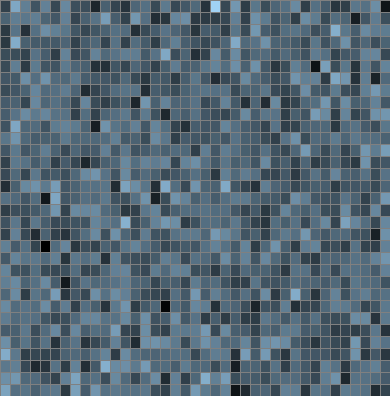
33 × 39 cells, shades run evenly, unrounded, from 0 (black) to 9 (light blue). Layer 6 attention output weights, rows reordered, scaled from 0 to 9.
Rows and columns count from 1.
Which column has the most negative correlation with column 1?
24
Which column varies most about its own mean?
17
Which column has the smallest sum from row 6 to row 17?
29
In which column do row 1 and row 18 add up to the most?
22
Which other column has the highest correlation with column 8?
21
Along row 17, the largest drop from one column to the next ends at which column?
16
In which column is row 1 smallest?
39
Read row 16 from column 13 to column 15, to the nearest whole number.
7 6 5
